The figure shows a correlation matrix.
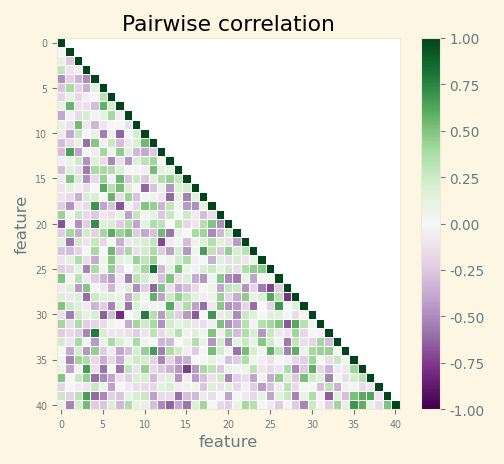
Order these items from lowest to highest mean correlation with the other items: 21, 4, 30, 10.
21, 4, 30, 10
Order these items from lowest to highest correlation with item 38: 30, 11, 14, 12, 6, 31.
6, 31, 11, 14, 30, 12
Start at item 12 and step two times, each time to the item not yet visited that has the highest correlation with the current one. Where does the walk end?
7
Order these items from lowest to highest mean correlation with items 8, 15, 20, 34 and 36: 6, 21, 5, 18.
5, 21, 6, 18
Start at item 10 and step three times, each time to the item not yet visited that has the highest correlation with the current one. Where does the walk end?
4
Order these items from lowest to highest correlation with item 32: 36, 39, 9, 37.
39, 37, 36, 9
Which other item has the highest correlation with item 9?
2
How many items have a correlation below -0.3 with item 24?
5
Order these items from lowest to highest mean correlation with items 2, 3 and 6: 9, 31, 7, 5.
5, 7, 31, 9
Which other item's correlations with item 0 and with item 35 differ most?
29
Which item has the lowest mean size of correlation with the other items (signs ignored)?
38
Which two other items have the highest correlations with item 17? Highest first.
23, 6
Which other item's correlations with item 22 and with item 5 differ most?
12
